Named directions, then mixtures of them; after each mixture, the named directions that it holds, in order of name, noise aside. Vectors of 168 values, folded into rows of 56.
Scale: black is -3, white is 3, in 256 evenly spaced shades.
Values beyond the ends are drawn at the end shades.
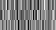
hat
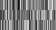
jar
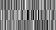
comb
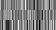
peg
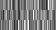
comb, hat, jar.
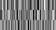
hat.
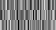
hat.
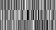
comb.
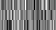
comb, jar, peg.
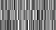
hat, peg.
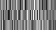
comb, hat, peg.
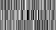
comb.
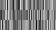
hat, jar, peg.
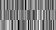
hat, peg.
